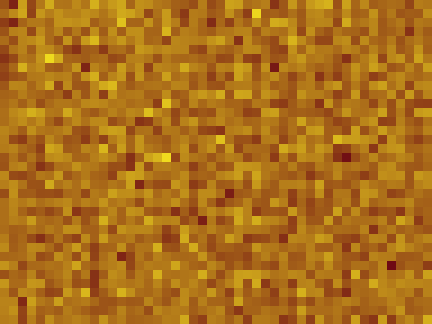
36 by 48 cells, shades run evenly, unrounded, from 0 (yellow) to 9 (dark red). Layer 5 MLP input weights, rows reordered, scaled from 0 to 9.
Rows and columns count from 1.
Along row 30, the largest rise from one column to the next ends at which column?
44
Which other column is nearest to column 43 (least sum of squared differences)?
48
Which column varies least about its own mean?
30
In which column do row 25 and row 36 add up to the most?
23
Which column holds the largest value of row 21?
16
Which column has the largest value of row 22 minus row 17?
26
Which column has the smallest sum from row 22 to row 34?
27
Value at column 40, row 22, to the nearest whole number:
6
